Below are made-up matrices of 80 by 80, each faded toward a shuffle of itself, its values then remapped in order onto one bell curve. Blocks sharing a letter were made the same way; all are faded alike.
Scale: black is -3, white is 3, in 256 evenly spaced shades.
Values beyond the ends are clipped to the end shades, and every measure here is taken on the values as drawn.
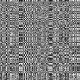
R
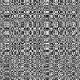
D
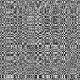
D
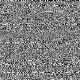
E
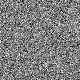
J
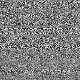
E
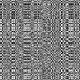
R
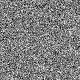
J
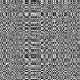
R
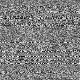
E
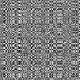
R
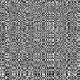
D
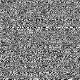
E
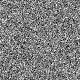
J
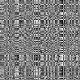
R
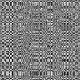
R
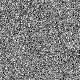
J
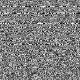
E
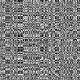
D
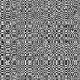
R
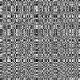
R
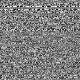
E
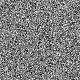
J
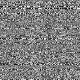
E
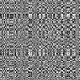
D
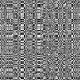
R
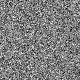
J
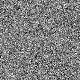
J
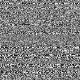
E
